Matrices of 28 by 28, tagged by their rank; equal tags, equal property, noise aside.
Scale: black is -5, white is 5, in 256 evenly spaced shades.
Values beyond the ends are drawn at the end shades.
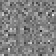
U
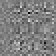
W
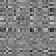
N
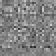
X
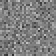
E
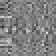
X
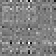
N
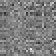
W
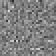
E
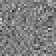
E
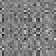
N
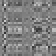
N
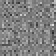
X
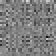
W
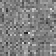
X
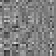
W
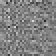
X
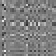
W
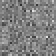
U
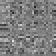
U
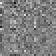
W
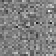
E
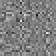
U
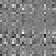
N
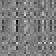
N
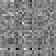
X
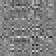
N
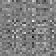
W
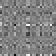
N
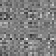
W
